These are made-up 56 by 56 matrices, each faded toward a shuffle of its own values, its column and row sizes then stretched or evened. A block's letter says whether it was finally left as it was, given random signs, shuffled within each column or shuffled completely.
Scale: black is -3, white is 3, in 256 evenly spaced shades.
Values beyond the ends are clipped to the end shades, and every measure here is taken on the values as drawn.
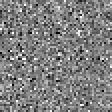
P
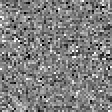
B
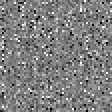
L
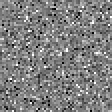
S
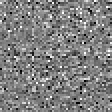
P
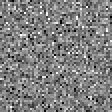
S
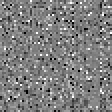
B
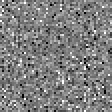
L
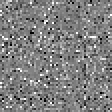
B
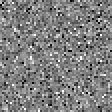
S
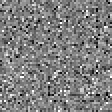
B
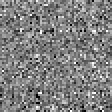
P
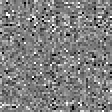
P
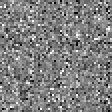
L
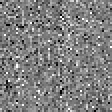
L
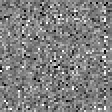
B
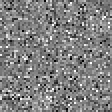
B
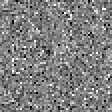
L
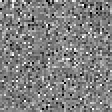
B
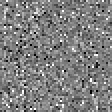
L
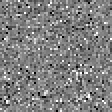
B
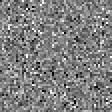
L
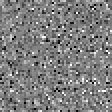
B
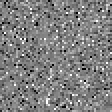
S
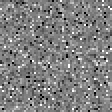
S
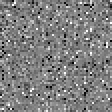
L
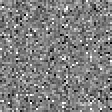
L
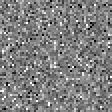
S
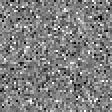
S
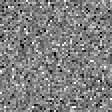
S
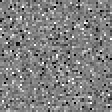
S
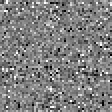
B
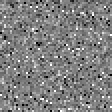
S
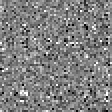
P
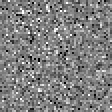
L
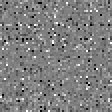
B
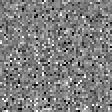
B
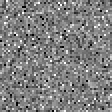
S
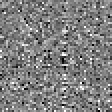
P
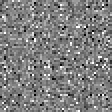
P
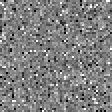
L
